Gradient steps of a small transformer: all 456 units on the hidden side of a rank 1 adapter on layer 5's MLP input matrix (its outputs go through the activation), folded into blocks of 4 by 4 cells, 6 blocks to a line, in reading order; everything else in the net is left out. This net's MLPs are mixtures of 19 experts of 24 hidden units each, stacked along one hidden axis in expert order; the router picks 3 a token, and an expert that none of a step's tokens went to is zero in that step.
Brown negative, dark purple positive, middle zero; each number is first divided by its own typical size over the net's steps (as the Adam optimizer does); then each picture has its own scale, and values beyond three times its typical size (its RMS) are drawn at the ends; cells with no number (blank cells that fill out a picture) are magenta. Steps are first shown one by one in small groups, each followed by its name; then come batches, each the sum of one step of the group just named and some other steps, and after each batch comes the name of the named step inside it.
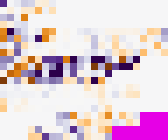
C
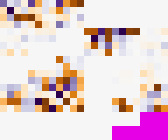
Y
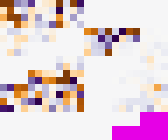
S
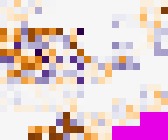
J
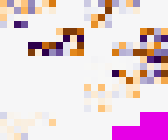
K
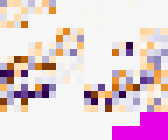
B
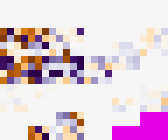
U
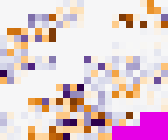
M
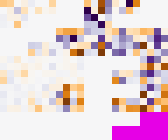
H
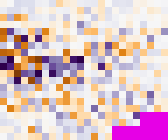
U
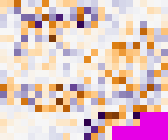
B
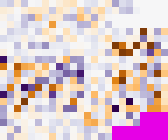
B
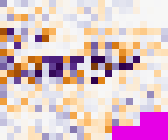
C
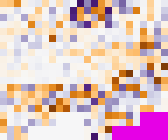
H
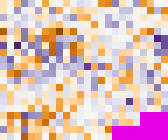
J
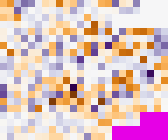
S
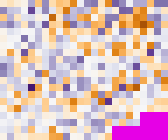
M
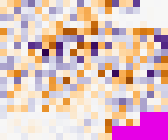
K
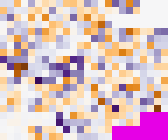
Y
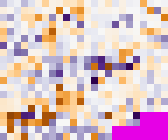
C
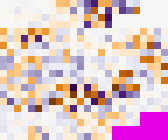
U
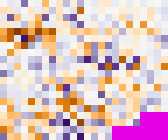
M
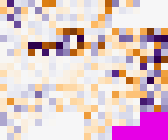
K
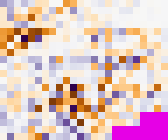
Y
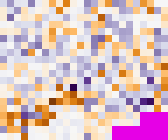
K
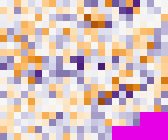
U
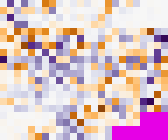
K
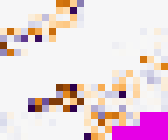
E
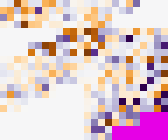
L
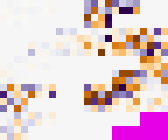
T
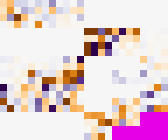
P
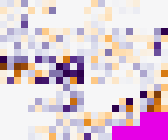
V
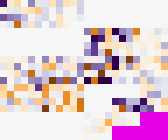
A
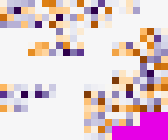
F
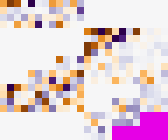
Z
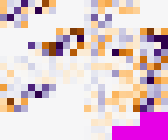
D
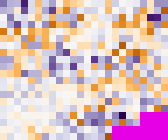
F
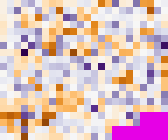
L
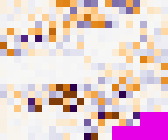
E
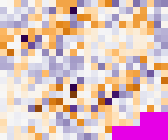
E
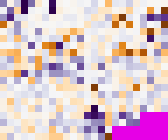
D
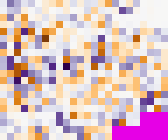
T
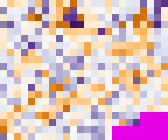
Z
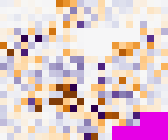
E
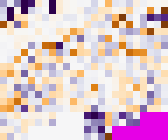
D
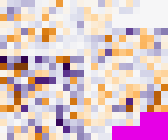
V
